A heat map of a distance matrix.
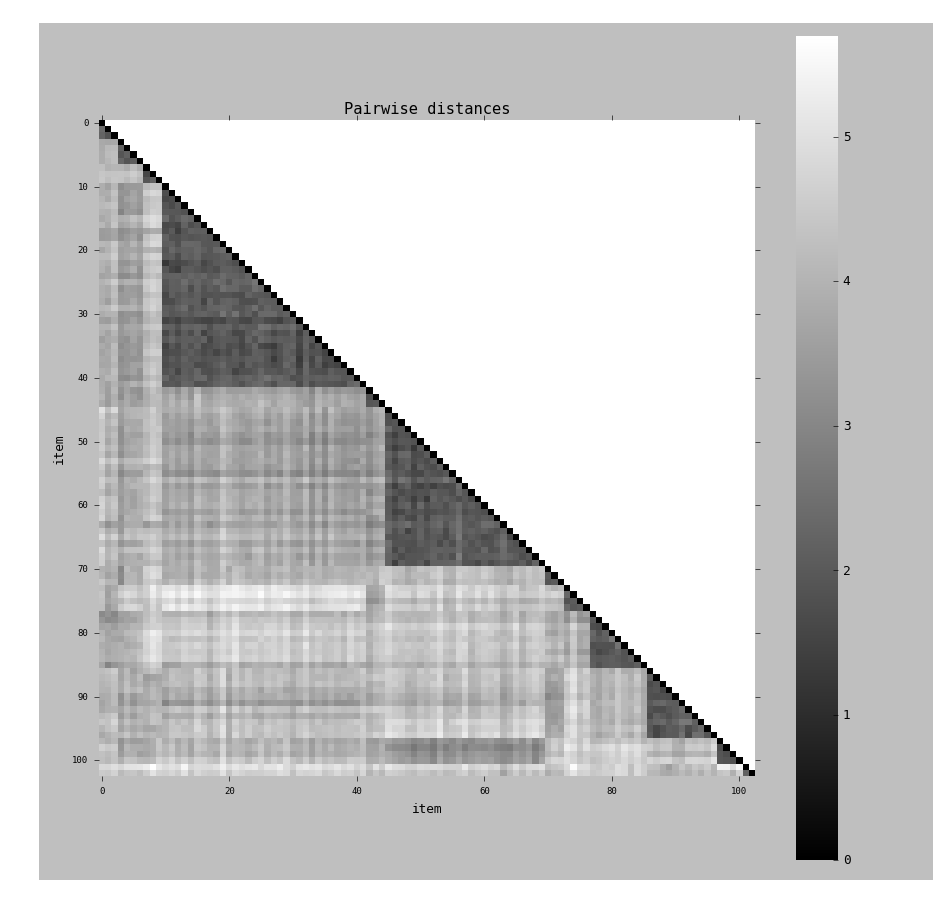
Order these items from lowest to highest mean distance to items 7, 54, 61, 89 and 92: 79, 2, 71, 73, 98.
98, 71, 2, 79, 73
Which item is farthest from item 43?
101
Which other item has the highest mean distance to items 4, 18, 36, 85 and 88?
74
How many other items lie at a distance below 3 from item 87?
10
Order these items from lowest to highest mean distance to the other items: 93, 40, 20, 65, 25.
40, 20, 25, 65, 93
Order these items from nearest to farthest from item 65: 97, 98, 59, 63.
59, 63, 98, 97
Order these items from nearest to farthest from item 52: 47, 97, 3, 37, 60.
60, 47, 97, 3, 37
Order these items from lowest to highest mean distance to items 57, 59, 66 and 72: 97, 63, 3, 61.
61, 63, 3, 97
